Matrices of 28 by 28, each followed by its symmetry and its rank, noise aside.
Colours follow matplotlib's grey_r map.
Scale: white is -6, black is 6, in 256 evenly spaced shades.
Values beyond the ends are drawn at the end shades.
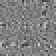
antisymmetric, rank six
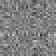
antisymmetric, rank four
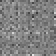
no symmetry, rank four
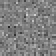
antisymmetric, rank eight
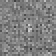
no symmetry, rank six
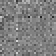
antisymmetric, rank six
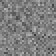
symmetric, rank eight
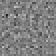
antisymmetric, rank four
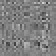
no symmetry, rank four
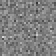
antisymmetric, rank eight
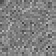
symmetric, rank eight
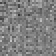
no symmetry, rank eight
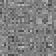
no symmetry, rank six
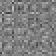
antisymmetric, rank four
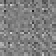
antisymmetric, rank four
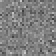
no symmetry, rank eight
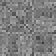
symmetric, rank six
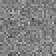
no symmetry, rank eight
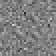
antisymmetric, rank eight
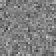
no symmetry, rank eight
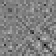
symmetric, rank four
